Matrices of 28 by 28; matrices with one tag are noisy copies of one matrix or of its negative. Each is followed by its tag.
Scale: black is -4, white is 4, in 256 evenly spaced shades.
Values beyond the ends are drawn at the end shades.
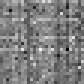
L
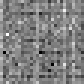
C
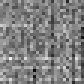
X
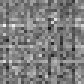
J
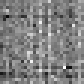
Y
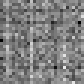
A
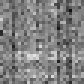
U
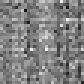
L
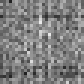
Y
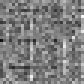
A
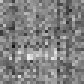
U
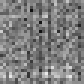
Y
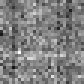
U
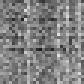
L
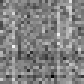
U
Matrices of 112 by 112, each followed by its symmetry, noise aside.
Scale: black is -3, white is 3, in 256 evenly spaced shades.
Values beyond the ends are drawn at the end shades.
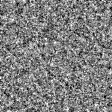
antisymmetric.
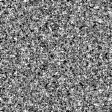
mirrored top to bottom.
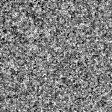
symmetric.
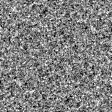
same after a half turn.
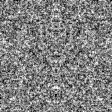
mirrored left to right.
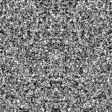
mirrored left to right.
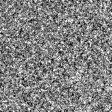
symmetric.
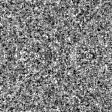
mirrored top to bottom.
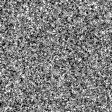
no symmetry.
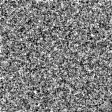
symmetric.
